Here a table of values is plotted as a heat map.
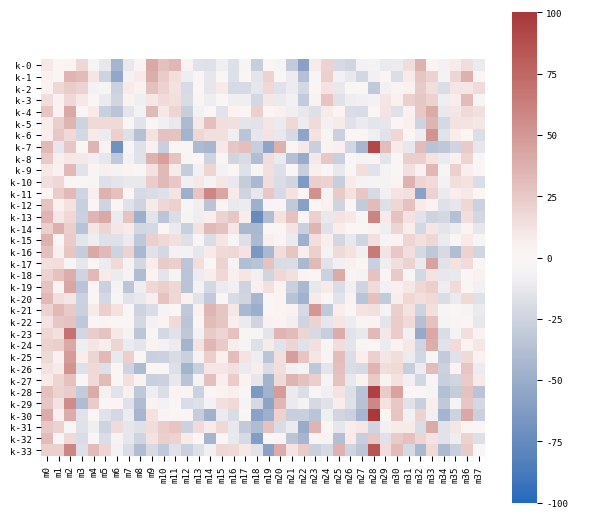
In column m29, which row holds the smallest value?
k-20
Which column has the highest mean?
m2
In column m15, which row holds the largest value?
k-11
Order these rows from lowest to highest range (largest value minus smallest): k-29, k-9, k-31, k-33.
k-9, k-31, k-29, k-33
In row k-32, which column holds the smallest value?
m18
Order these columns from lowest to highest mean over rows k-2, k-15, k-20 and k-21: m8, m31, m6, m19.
m8, m6, m19, m31
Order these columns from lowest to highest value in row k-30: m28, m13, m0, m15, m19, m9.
m19, m13, m15, m9, m0, m28
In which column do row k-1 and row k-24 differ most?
m6
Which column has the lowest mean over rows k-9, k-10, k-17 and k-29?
m22
